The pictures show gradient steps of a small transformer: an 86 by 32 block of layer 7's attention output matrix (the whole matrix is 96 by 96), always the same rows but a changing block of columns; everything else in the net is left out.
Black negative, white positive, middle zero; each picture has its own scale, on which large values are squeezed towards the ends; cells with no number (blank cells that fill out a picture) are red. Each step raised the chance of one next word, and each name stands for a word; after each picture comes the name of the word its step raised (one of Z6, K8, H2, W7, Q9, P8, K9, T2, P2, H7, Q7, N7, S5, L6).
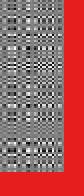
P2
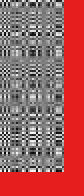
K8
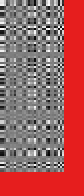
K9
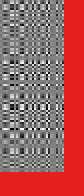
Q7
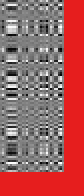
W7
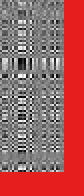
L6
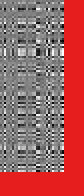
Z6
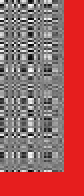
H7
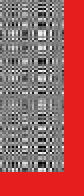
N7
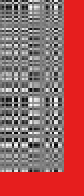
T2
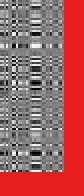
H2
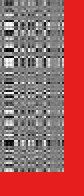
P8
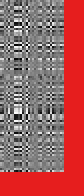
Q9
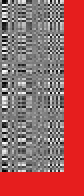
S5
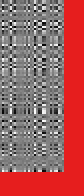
Q9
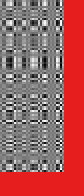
L6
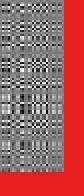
Q9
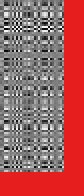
K9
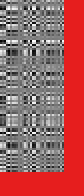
Z6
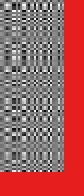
H7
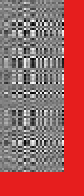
P8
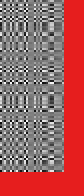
S5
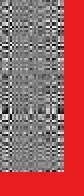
Q9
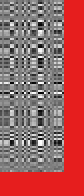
P8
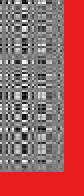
Q7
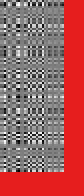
K8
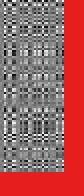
K8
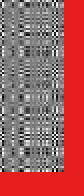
K8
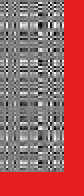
N7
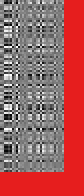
Q7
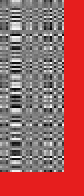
S5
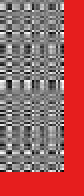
H2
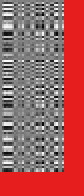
N7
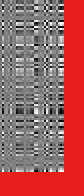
Q9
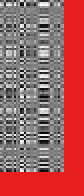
K8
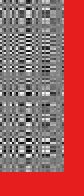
P2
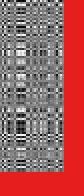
K8
